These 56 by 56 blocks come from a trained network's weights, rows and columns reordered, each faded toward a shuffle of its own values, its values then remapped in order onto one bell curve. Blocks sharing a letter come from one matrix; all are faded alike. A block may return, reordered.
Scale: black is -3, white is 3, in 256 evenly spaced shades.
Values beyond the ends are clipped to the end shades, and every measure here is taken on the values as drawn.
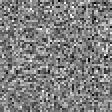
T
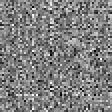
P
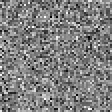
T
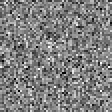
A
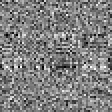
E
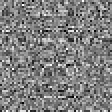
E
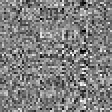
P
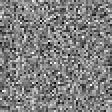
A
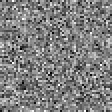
A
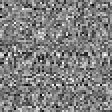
E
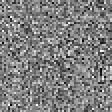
T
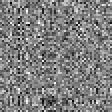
P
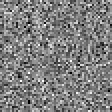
A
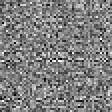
E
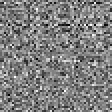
E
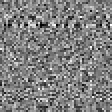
E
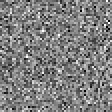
T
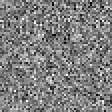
T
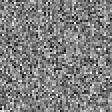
A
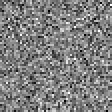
A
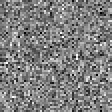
T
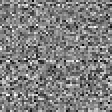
E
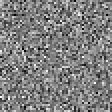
T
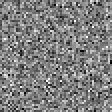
A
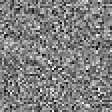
T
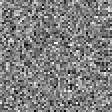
A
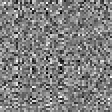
P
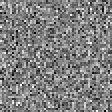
T
